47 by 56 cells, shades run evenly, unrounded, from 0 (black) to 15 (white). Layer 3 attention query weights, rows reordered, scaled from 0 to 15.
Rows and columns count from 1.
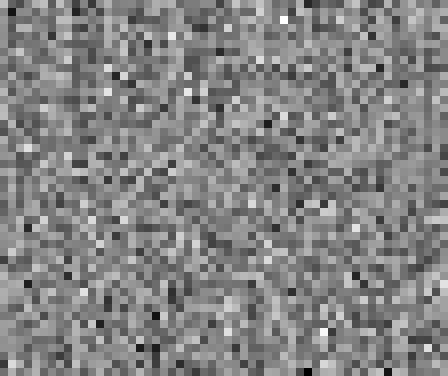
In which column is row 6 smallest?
19
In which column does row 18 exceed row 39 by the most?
14
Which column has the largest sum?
36
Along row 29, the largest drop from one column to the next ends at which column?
4
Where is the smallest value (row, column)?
47, 39
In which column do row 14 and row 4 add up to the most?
29
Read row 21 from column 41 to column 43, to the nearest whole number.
6 10 10
